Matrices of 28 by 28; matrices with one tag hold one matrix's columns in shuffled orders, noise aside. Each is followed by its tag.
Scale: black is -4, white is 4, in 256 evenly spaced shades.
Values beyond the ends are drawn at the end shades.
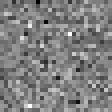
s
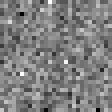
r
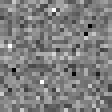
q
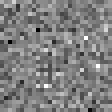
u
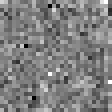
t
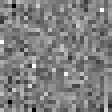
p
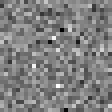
u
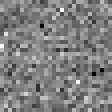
q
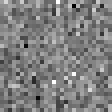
t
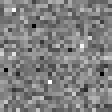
q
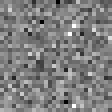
s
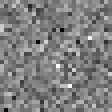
u
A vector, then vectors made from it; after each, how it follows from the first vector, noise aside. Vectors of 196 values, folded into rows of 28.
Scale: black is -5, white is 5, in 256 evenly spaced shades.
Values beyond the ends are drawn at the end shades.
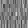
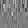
negated, partly zeroed.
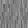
shrunk.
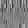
reversed, partly zeroed.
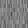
reversed, negated, shrunk.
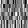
scaled up.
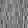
wrapped around, negated, partly zeroed.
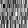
scaled up.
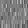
reversed, negated, partly zeroed.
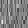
wrapped around.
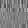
reversed, negated, partly zeroed.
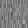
reversed, negated, shrunk.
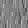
negated, partly zeroed.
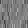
reversed, negated, partly zeroed.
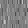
reversed, partly zeroed.
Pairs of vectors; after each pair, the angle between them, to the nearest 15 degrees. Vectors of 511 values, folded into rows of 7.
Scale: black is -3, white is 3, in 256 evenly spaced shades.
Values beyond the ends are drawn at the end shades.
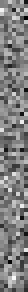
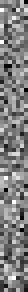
45 degrees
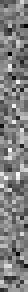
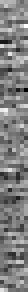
120 degrees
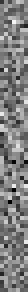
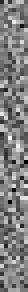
30 degrees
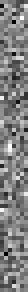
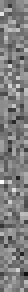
105 degrees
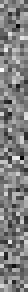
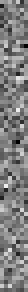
90 degrees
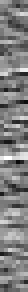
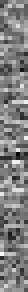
135 degrees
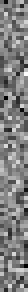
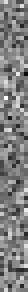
165 degrees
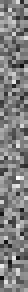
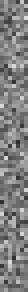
150 degrees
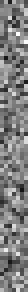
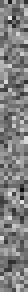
30 degrees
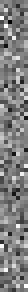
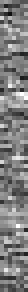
60 degrees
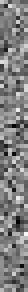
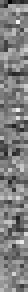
45 degrees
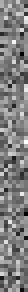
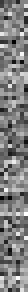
150 degrees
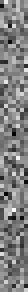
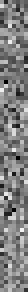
150 degrees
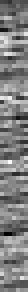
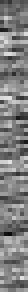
15 degrees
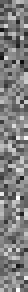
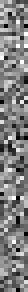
150 degrees
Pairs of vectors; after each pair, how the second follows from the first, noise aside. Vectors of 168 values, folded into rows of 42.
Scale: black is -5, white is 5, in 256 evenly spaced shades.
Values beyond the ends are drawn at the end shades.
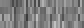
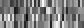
scaled up.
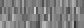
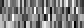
scaled up.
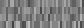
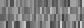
negated.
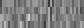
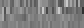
wrapped around, partly zeroed.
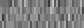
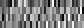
scaled up.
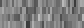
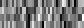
scaled up.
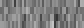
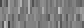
reversed, negated, partly zeroed.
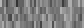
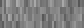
negated, shrunk.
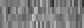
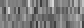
negated.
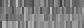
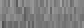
negated, shrunk.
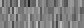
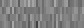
negated, shrunk.
